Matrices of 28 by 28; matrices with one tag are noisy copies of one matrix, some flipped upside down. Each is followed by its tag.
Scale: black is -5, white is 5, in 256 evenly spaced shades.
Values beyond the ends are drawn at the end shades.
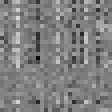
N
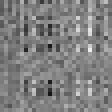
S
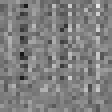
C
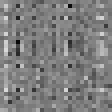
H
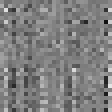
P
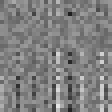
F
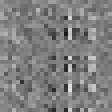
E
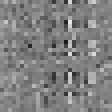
E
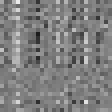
N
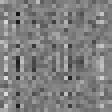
H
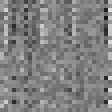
P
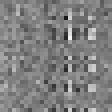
E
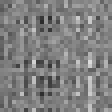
S
